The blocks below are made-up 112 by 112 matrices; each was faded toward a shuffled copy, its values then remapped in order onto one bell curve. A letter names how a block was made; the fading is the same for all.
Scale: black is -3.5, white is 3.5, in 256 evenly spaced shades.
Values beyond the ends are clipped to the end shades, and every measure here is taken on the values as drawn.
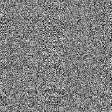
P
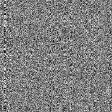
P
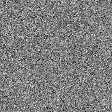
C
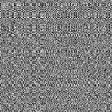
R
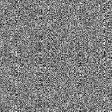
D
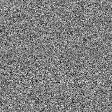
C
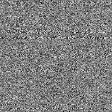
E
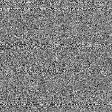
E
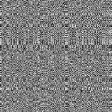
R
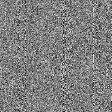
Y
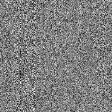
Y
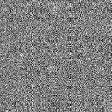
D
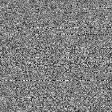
E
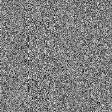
Y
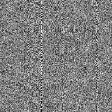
P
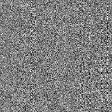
P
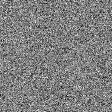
C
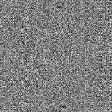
D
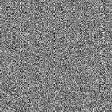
D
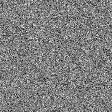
C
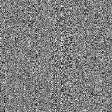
P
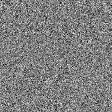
C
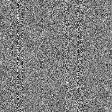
Y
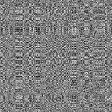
R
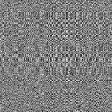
R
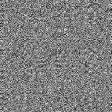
D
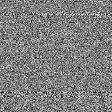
E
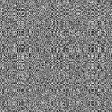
R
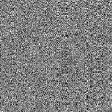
D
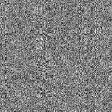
D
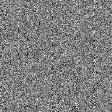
Y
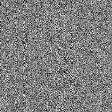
Y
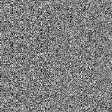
P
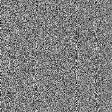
Y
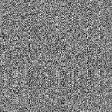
D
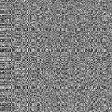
R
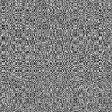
R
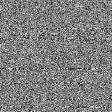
E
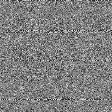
E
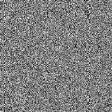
P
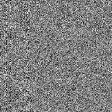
P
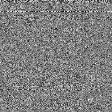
E
